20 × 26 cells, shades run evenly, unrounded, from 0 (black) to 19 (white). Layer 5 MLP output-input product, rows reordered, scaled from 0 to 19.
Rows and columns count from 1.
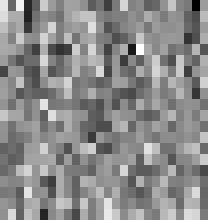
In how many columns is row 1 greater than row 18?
13
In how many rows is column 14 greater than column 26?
6
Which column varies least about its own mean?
21
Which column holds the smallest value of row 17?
7
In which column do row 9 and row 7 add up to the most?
23
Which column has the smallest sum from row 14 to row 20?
10
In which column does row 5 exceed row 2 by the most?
18
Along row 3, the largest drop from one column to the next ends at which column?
4
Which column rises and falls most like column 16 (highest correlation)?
3
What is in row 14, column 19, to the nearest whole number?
17
